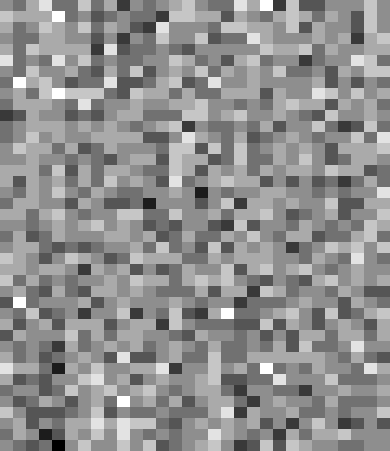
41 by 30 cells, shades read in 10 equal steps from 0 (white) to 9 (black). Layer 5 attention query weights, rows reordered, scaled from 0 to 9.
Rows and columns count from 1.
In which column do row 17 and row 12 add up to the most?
27
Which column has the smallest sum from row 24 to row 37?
10
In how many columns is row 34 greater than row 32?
7
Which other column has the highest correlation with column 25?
13
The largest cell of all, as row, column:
41, 5
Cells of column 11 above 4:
13
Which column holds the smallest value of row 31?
6
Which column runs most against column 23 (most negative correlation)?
11
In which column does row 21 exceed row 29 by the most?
18
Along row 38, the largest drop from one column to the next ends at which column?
20
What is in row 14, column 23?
4
